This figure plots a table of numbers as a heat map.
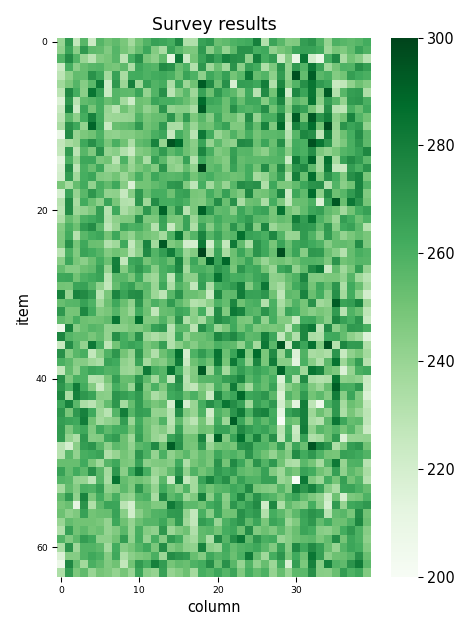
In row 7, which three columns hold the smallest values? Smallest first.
0, 9, 2
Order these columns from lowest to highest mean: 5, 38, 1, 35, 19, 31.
19, 5, 35, 1, 38, 31
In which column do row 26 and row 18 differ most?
7
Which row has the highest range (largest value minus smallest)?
45
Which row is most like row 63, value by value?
58
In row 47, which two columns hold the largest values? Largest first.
20, 23
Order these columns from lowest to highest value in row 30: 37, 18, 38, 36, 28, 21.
28, 36, 38, 18, 21, 37
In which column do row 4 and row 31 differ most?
35
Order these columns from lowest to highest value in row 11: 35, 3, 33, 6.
33, 35, 6, 3
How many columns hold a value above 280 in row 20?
3
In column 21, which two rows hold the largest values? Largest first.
26, 43
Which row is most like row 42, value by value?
30
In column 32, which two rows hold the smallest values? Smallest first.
2, 43
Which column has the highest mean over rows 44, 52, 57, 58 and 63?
31
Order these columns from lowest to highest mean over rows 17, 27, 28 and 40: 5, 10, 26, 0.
26, 5, 0, 10
